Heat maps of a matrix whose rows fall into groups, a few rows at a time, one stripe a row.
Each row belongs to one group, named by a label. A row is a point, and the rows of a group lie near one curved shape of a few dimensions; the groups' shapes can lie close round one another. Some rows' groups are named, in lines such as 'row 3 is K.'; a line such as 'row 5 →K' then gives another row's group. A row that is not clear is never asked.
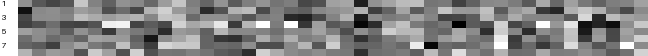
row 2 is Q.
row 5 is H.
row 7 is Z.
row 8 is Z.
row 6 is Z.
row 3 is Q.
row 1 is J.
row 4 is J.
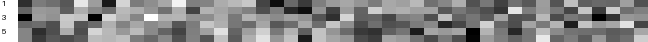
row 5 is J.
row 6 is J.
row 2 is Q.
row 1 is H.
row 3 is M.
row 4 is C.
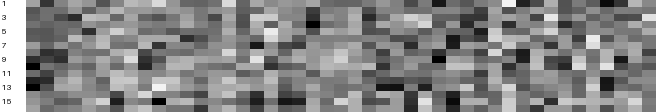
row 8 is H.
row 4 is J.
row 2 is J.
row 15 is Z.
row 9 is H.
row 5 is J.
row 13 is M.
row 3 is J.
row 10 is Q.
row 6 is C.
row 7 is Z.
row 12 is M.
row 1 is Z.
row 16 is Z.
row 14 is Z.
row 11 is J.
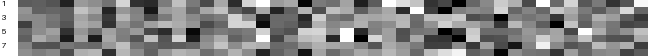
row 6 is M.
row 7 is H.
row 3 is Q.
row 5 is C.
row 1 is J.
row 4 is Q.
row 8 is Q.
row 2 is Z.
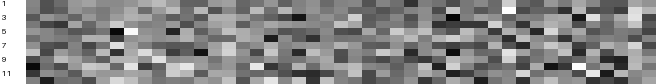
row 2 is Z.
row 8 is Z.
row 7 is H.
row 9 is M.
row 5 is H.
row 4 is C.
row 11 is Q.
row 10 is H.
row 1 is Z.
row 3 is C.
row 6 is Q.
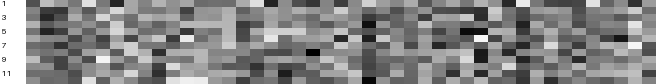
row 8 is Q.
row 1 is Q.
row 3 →J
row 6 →M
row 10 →Z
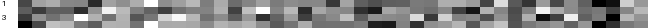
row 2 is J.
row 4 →M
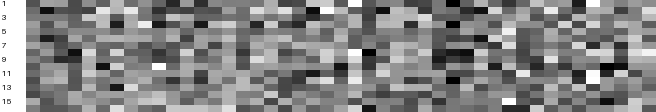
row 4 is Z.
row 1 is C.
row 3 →J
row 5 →Z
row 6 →C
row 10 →M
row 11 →Q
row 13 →H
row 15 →Z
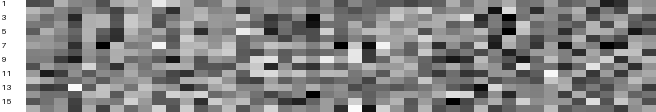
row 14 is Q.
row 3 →Q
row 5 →Q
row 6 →H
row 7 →M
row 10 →Q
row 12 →H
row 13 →C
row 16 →M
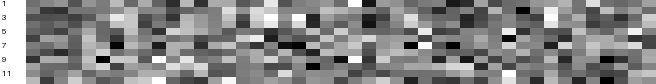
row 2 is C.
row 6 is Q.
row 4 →J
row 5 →Z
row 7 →Z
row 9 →M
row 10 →Q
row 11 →Z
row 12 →Z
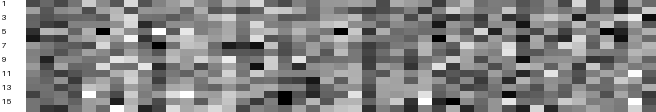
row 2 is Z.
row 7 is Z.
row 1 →H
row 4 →H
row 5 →M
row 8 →Z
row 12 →Q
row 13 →J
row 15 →Z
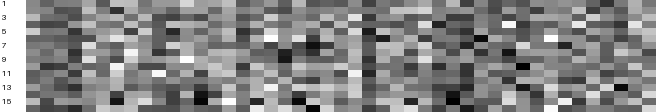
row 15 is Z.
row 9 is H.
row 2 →H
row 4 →Z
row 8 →Q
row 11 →M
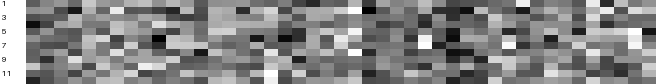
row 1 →Q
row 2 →C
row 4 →M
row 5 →C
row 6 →Z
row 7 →Z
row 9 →C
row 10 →Z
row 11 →J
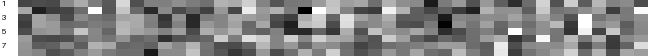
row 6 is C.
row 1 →H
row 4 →C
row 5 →Q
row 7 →Z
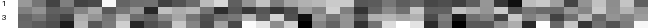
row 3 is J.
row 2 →Z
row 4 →J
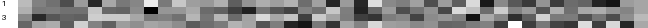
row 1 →M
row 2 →Z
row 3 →J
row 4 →Q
